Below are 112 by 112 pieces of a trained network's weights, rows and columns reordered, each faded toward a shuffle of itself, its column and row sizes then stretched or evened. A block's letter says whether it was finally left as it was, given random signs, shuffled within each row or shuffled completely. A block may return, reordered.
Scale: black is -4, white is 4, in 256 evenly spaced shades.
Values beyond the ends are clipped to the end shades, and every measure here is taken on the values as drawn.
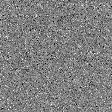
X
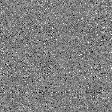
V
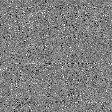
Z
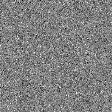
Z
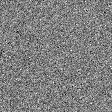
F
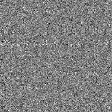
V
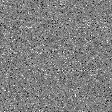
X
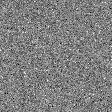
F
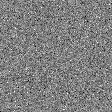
F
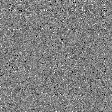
Z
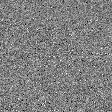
X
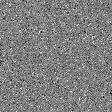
F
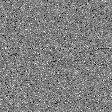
X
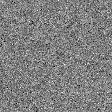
X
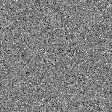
X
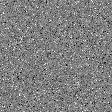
F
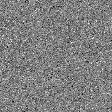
X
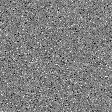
F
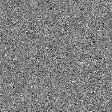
Z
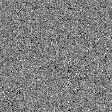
Z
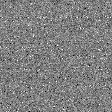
X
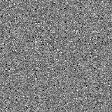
V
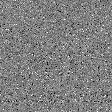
X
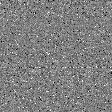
X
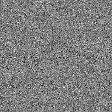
Z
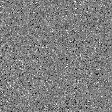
Z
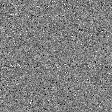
X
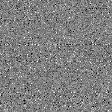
V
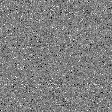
X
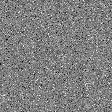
F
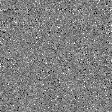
Z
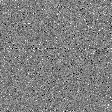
X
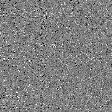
V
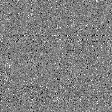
V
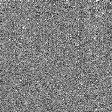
V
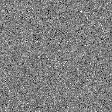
Z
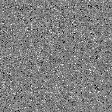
Z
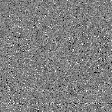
Z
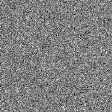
V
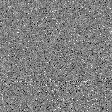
X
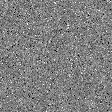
F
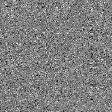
V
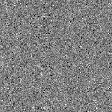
V
